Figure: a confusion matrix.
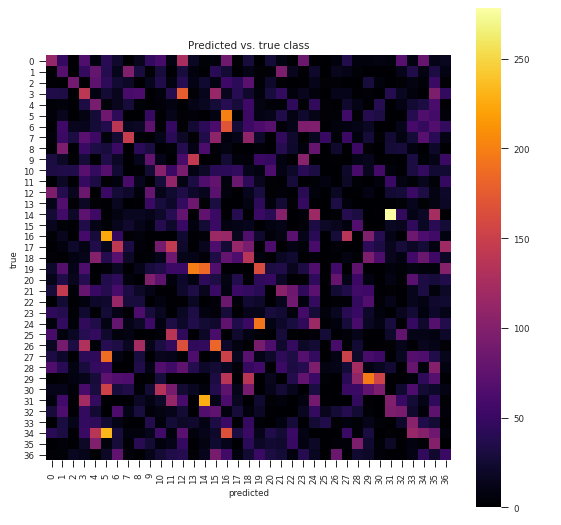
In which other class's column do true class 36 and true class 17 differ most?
11
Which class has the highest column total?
16
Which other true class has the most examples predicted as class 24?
14
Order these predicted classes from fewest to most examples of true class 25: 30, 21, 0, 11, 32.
30, 21, 0, 32, 11
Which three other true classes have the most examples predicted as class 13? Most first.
19, 9, 27
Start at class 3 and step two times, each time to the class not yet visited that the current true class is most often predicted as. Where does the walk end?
0
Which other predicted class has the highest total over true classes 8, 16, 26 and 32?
15
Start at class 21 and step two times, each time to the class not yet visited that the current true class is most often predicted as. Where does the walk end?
7
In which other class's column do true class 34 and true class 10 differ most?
5
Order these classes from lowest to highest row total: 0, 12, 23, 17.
23, 12, 0, 17
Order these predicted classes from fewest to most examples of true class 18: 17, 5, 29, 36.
36, 5, 17, 29
